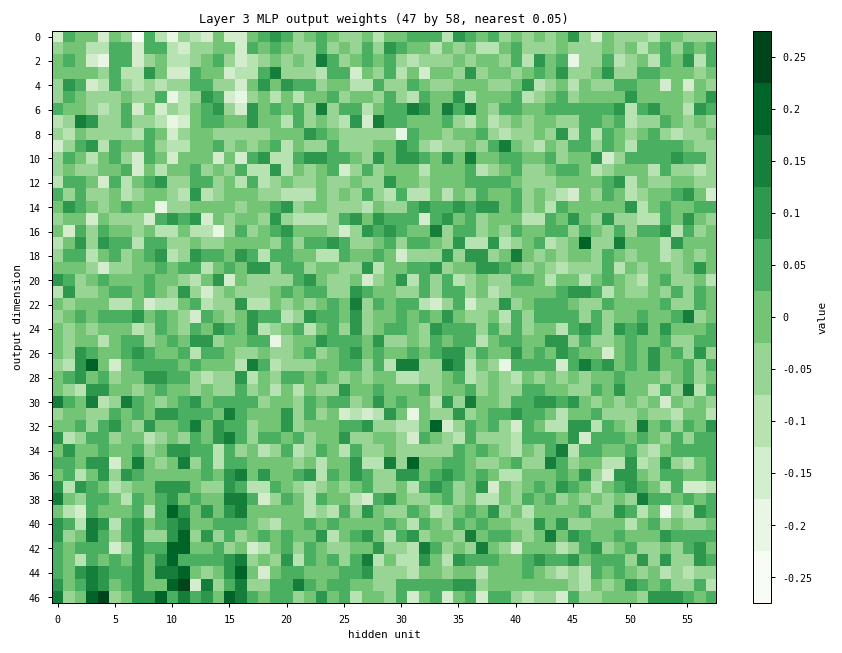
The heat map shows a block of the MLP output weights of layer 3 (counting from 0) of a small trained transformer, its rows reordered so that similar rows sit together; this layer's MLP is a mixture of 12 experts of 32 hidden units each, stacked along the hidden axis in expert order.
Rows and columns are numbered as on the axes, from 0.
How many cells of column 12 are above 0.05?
6
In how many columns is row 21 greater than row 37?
24
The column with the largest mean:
35
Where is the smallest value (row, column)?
0, 7
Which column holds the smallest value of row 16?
14
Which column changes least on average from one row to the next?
41
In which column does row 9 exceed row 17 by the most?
39
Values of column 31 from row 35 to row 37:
0.2 0.1 -0.1
